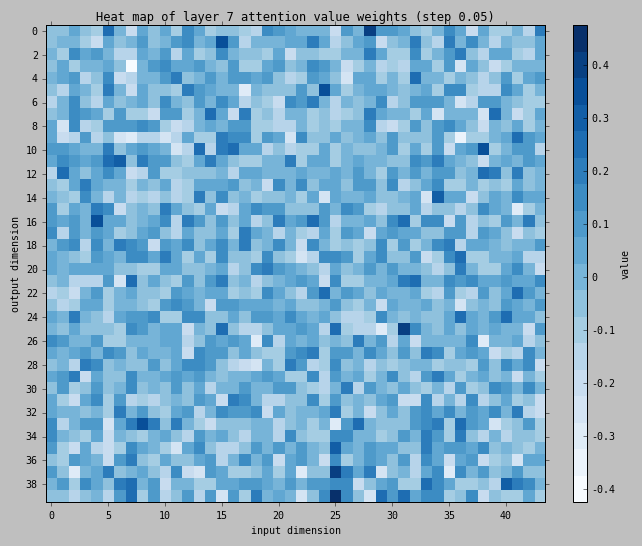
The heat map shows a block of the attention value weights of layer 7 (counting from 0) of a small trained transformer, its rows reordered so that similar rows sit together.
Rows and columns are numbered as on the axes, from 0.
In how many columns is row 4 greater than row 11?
14
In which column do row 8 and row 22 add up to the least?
1
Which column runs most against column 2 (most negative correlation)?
25
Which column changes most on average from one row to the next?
36
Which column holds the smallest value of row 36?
41
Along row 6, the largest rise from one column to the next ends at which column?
21
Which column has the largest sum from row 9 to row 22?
15
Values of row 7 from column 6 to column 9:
0.1 -0.1 -0.1 -0.2
